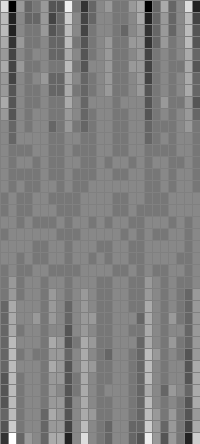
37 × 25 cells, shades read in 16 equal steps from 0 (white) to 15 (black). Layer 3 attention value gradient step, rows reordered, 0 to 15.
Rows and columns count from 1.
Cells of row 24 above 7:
11
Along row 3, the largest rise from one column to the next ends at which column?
2
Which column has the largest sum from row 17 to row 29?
9
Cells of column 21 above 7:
20
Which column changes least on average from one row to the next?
13
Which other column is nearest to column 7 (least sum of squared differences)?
8
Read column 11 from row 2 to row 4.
11 11 10
